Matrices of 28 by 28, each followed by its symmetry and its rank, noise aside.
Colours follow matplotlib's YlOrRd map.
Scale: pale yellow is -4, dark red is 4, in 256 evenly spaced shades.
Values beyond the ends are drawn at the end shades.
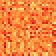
antisymmetric, rank four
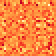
no symmetry, rank four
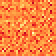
symmetric, rank six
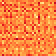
symmetric, rank four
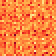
no symmetry, rank five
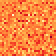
no symmetry, rank six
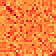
symmetric, rank six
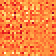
antisymmetric, rank four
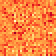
no symmetry, rank four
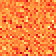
antisymmetric, rank four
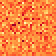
no symmetry, rank six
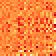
no symmetry, rank four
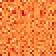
no symmetry, rank six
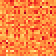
antisymmetric, rank four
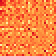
symmetric, rank four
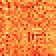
antisymmetric, rank six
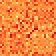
symmetric, rank four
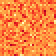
symmetric, rank six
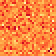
symmetric, rank five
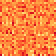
antisymmetric, rank four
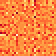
antisymmetric, rank four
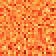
antisymmetric, rank six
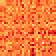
symmetric, rank five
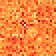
symmetric, rank six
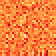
no symmetry, rank five
